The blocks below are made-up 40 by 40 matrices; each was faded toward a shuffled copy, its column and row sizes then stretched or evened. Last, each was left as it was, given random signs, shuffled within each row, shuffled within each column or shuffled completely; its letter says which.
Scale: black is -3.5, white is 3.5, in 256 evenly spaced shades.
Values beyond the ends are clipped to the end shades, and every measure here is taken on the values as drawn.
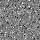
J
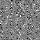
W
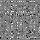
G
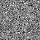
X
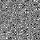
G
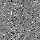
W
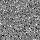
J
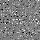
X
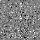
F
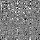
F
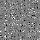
F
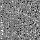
W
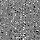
W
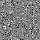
W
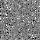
W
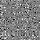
G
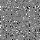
F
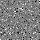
X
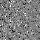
W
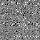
G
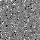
W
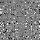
F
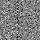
W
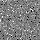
J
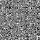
F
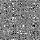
G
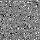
F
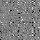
G
